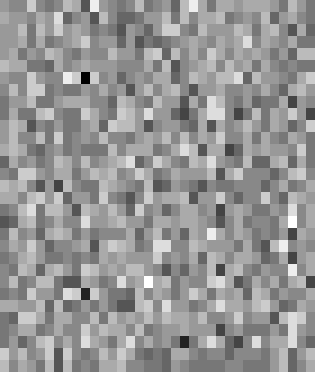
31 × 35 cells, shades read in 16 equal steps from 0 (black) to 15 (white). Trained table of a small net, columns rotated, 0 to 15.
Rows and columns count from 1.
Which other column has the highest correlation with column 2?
25
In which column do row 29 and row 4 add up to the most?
10
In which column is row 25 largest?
8
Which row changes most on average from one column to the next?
29
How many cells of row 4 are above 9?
10
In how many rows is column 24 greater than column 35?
19
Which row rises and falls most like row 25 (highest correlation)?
7
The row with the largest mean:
27
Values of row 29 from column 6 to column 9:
12 8 10 8
